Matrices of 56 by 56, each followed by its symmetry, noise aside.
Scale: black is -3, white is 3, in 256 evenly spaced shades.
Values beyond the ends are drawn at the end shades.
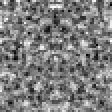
mirrored left to right.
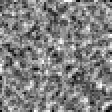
symmetric.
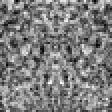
mirrored left to right.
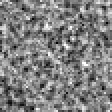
symmetric across the other diagonal.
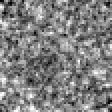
symmetric across the other diagonal.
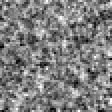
antisymmetric.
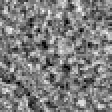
symmetric across the other diagonal.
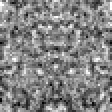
mirrored left to right.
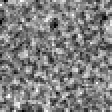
antisymmetric.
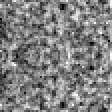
mirrored top to bottom.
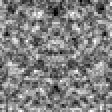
mirrored left to right.
